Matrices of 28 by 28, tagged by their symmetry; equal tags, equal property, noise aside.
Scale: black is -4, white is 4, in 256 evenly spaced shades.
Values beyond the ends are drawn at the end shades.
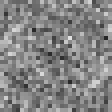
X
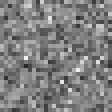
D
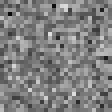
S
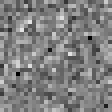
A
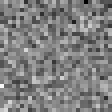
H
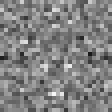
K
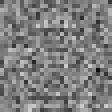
K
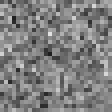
D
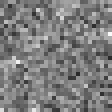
A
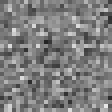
K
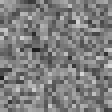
D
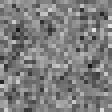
X
